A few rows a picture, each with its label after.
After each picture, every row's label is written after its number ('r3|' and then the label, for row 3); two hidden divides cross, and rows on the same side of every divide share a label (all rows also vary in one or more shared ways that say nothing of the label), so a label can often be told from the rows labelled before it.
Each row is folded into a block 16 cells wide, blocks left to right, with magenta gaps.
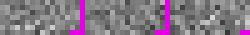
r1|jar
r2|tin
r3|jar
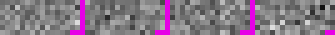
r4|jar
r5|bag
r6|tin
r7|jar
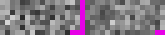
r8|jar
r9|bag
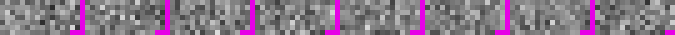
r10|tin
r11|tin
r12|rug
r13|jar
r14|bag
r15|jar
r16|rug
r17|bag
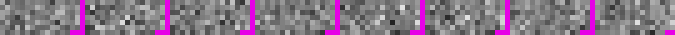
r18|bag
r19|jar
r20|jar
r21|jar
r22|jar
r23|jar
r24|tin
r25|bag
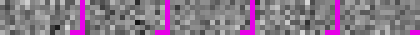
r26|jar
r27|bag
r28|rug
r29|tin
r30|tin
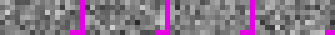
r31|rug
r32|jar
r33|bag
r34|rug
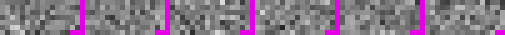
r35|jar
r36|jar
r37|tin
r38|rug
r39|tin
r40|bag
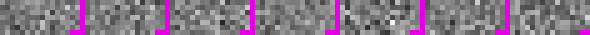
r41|rug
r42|tin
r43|tin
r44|bag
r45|bag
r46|tin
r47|jar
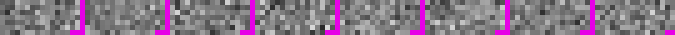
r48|jar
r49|rug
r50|bag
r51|rug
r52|jar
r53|bag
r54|tin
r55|rug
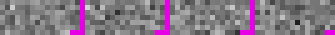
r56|rug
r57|jar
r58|jar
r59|tin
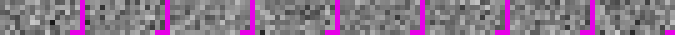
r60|tin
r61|rug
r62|rug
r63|jar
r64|jar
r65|tin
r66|tin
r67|jar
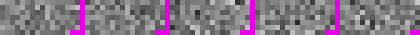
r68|rug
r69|jar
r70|bag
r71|tin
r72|jar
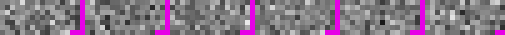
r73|rug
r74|jar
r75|bag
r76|rug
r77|tin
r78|tin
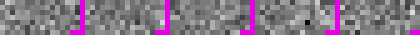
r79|tin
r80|jar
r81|rug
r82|jar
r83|jar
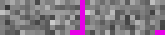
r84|bag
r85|tin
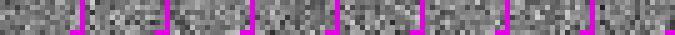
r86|bag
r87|tin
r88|rug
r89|tin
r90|jar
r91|rug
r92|rug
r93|rug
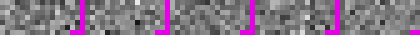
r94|rug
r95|tin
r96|bag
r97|tin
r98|tin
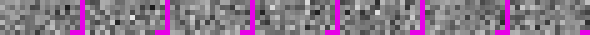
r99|jar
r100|jar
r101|rug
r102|tin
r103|jar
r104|tin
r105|rug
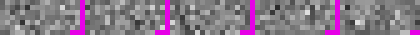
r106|jar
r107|rug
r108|rug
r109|jar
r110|rug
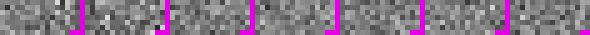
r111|rug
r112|rug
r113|bag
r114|jar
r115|bag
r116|rug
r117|jar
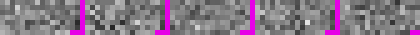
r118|tin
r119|rug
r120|bag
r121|rug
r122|jar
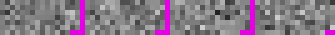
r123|jar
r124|tin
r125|tin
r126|rug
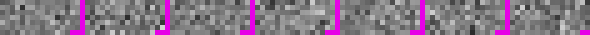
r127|jar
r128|rug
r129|bag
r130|bag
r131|bag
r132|bag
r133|rug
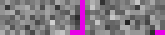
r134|rug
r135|tin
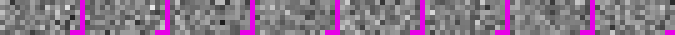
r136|rug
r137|rug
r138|tin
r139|tin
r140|tin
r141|bag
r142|tin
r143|rug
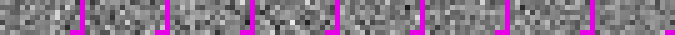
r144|rug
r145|bag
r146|rug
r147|tin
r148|jar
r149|bag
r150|tin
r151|rug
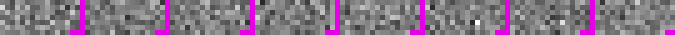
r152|jar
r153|rug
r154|rug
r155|bag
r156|rug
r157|bag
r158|rug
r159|bag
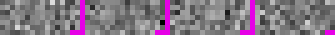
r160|jar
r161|rug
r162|jar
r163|bag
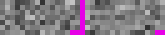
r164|tin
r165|bag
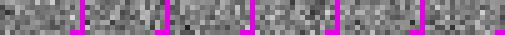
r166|tin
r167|rug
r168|rug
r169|jar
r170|jar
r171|rug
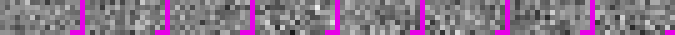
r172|rug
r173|bag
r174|jar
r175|jar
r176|tin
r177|jar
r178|bag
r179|bag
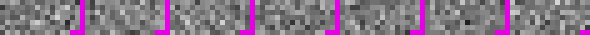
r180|rug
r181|bag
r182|bag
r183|rug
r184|jar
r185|tin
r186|bag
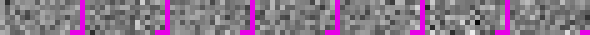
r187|bag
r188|bag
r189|tin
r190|jar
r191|bag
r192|tin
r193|tin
